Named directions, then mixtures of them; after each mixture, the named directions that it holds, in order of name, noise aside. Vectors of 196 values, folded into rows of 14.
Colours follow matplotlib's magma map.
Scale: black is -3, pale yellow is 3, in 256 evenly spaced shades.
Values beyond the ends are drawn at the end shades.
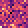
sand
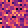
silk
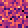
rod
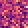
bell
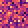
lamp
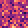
bell, sand.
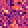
bell, sand, silk.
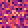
silk.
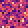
bell, lamp, silk.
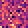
rod, sand, silk.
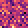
bell, lamp, sand.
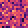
bell, lamp, silk.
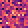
silk.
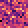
rod, sand, silk.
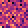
lamp, sand, silk.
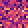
rod, silk.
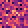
silk.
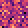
bell, lamp, sand.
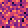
bell, lamp, silk.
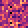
lamp, rod, sand.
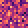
lamp.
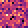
lamp, rod, silk.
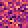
bell, lamp, rod.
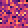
lamp, silk.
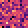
bell, lamp, silk.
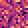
bell, lamp, silk.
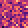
bell.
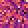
lamp, rod.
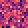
bell, lamp, silk.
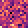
rod, sand.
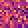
lamp, rod.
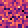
rod.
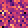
bell, lamp, sand.
